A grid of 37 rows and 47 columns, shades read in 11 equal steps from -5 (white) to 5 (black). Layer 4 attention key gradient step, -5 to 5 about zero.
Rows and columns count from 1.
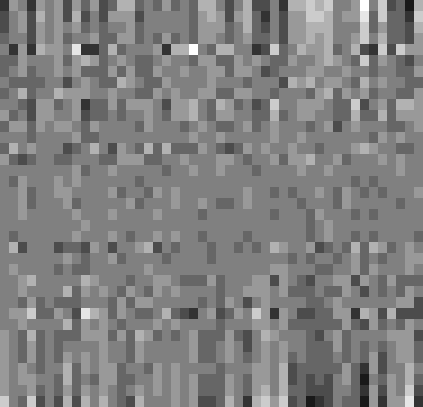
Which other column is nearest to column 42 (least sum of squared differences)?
2
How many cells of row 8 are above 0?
14
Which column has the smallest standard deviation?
6
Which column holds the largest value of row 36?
41
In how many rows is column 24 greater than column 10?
13
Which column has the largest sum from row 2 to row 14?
4
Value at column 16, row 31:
-2
